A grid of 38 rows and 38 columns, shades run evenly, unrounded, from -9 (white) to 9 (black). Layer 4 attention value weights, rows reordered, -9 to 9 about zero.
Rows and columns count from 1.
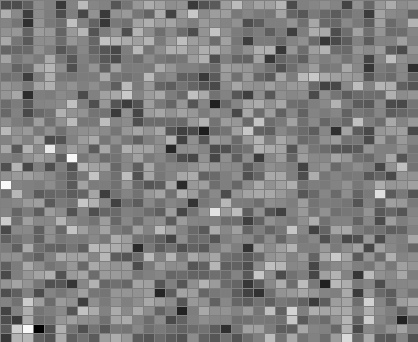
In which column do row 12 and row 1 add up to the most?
20
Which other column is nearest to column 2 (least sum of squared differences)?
37
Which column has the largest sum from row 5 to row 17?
34
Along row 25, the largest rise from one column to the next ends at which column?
2
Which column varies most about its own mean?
3
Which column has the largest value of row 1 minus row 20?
18
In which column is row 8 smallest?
5
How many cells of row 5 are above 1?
11
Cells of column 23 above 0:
22
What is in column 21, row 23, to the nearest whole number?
-4
